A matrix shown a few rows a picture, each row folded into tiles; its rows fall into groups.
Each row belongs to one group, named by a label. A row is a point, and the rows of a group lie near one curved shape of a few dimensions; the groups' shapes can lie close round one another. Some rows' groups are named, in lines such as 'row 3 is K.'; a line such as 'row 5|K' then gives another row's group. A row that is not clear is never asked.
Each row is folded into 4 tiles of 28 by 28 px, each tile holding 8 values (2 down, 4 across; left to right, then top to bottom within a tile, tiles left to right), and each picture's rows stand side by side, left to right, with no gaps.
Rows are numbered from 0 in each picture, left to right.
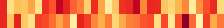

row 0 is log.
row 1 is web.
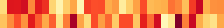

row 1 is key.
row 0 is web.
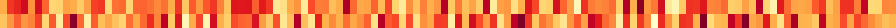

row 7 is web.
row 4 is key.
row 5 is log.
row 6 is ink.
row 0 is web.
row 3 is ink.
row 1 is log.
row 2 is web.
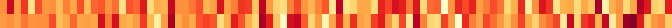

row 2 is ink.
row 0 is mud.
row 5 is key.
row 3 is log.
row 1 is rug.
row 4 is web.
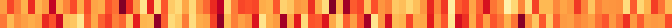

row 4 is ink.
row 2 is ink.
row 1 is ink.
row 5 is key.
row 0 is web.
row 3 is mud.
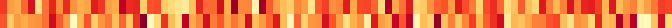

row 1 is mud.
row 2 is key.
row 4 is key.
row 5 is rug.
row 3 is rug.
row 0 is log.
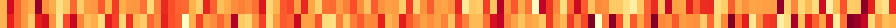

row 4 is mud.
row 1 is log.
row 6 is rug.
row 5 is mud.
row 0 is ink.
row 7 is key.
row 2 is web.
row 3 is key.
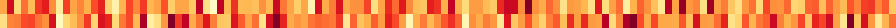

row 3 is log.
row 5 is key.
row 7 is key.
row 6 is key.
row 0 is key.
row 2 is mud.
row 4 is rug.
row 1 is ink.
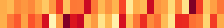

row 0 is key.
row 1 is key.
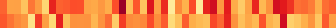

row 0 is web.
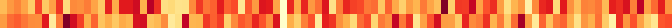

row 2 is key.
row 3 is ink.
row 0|key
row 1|mud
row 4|web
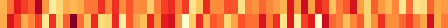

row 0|web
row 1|log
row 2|log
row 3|key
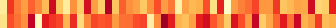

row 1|mud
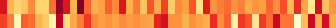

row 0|rug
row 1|mud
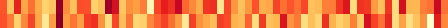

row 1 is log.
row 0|rug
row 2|rug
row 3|log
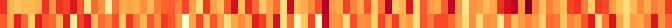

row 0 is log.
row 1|log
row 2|log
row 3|web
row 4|rug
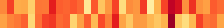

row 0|mud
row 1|rug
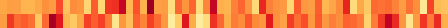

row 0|mud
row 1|mud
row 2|key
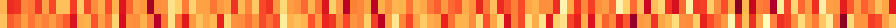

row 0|ink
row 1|ink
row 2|key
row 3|ink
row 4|rug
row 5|ink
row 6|log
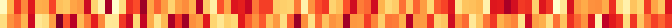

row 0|ink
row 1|ink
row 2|web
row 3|web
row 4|log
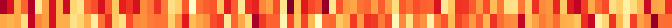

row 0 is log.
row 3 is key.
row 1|web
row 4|ink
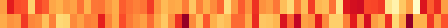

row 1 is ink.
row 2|ink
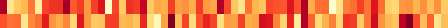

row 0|log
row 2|log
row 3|ink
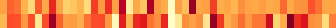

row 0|mud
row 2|key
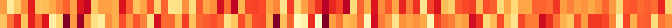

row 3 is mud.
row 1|ink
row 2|log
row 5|key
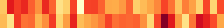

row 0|web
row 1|mud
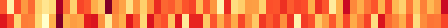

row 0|rug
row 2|log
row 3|ink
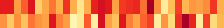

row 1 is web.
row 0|log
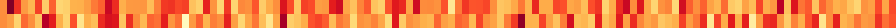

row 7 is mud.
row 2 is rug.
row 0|ink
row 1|log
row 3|rug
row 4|ink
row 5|web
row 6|ink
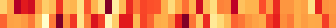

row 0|rug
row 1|ink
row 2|mud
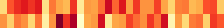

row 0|rug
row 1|key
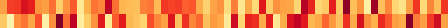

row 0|rug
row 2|key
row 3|key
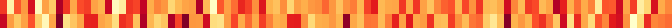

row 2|ink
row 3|web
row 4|rug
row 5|log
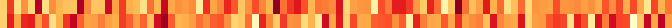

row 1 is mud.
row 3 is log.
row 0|key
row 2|rug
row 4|ink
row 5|log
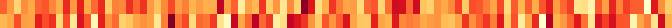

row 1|rug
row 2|key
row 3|web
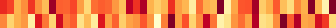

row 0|rug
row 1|rug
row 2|ink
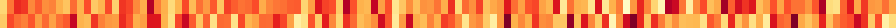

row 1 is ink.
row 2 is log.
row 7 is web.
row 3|ink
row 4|rug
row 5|key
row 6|rug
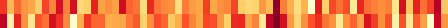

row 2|mud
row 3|log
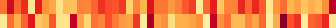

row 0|mud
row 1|mud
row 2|rug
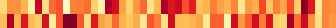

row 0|key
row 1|rug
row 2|key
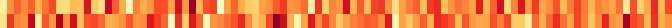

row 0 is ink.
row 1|log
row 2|mud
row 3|key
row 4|web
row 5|key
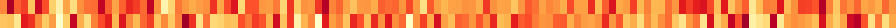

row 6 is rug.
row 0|mud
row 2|log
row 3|log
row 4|key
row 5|web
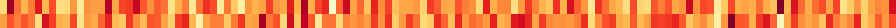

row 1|web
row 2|log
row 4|key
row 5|key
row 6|rug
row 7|ink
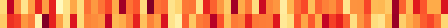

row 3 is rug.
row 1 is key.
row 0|ink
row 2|key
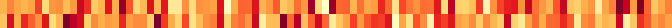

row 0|key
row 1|ink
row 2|ink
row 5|rug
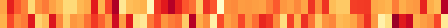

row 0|mud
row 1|log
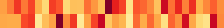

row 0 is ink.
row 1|rug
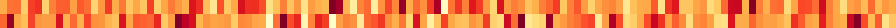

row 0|web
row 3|log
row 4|rug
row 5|mud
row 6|rug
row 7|ink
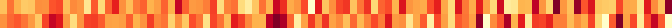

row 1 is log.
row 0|mud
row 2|mud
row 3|log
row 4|ink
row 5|rug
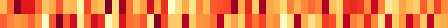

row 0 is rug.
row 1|ink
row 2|mud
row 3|web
